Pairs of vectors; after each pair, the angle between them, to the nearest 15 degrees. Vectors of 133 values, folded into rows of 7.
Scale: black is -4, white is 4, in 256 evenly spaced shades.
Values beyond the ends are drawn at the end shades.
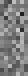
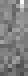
75 degrees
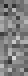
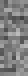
90 degrees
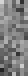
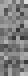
75 degrees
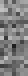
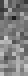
120 degrees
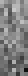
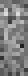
60 degrees
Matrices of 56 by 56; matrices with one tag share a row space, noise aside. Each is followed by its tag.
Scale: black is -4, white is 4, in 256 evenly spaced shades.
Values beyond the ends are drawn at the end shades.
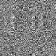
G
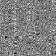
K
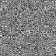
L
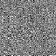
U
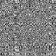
K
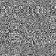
K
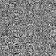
K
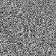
U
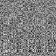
U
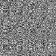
U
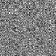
K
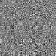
G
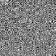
K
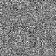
L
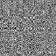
U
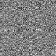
G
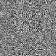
G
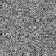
L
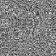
K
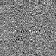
G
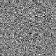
G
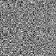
U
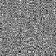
L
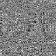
L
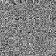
K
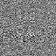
U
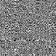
K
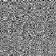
U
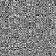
K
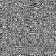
L
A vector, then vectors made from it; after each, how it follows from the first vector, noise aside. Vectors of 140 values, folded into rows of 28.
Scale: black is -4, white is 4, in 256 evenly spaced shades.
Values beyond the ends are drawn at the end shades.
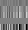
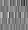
reversed, partly zeroed.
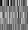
reversed.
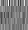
reversed, negated, partly zeroed.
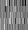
wrapped around, partly zeroed.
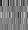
reversed, partly zeroed.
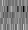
wrapped around, partly zeroed.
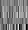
copied.
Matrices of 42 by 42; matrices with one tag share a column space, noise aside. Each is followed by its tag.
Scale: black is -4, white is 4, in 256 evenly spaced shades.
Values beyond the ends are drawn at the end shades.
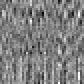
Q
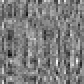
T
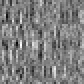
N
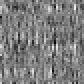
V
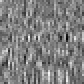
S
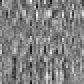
Q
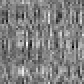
N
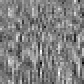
S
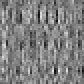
N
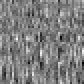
S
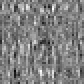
V
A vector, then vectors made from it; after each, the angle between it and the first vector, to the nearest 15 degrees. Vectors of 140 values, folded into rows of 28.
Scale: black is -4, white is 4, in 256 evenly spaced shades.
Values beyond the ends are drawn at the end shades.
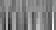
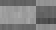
90 degrees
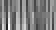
135 degrees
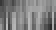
45 degrees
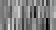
90 degrees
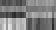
120 degrees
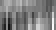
30 degrees
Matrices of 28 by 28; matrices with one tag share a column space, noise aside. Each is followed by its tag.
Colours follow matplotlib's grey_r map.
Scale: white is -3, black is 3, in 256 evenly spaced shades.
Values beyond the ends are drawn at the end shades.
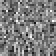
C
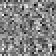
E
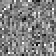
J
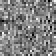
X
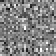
E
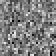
C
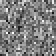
X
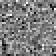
E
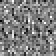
X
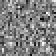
J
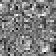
E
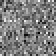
X
